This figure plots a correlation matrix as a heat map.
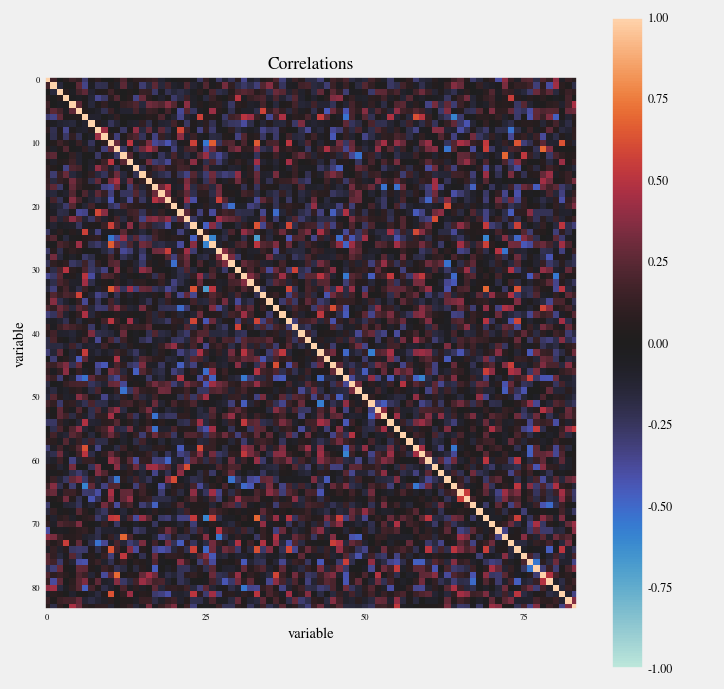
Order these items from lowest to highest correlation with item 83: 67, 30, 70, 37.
67, 30, 37, 70
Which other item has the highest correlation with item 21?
8
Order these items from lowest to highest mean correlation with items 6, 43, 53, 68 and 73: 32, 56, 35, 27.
35, 56, 27, 32
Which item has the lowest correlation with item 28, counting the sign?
79
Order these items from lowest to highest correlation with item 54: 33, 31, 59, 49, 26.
49, 26, 33, 59, 31
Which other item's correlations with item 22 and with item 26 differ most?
69
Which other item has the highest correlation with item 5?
34
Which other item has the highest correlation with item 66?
65
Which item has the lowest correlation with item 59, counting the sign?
47
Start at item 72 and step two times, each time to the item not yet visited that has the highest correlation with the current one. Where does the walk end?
75
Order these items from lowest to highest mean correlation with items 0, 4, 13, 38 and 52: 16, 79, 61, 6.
6, 79, 61, 16
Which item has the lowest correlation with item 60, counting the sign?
19
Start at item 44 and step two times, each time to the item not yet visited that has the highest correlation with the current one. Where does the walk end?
78
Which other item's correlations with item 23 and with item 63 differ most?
33
